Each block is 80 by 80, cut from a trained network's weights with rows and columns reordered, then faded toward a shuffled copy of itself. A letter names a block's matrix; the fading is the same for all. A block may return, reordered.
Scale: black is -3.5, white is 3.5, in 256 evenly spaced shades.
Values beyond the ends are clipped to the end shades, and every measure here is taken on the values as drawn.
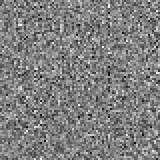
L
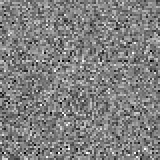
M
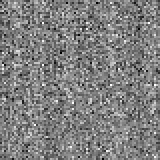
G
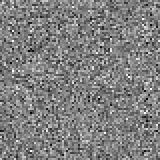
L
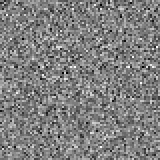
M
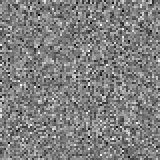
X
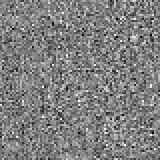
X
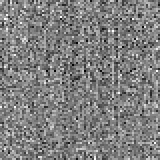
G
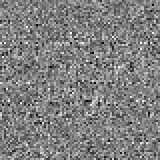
M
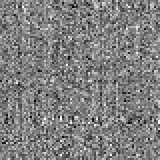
G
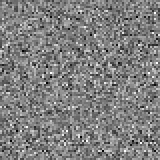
M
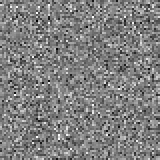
X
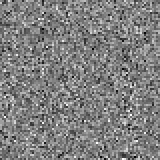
L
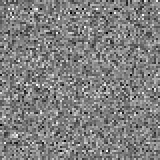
M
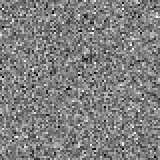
L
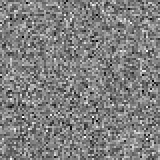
L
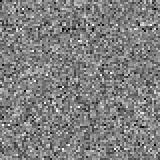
M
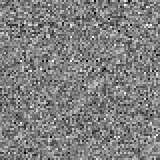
M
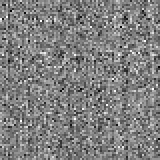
G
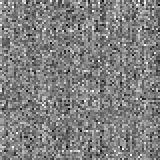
G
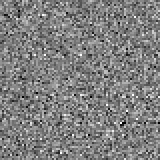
M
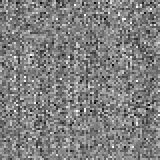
G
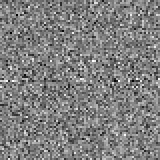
M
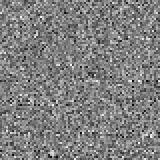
M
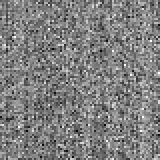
G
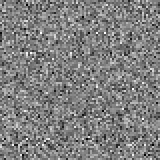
M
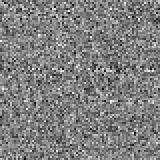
M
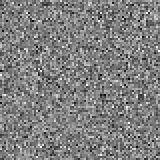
M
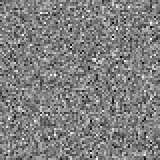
L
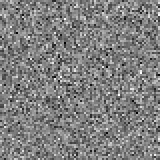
L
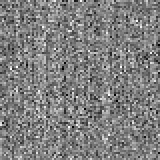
G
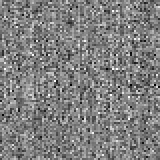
G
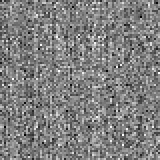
G
